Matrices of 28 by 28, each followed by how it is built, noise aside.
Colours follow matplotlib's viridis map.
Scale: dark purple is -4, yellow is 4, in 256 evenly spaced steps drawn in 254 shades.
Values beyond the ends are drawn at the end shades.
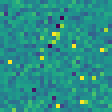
sparse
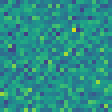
Hankel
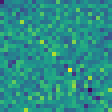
diagonal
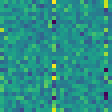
uneven columns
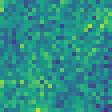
smooth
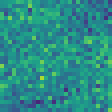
smooth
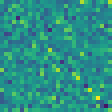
diagonal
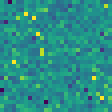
sparse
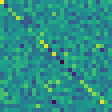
diagonal
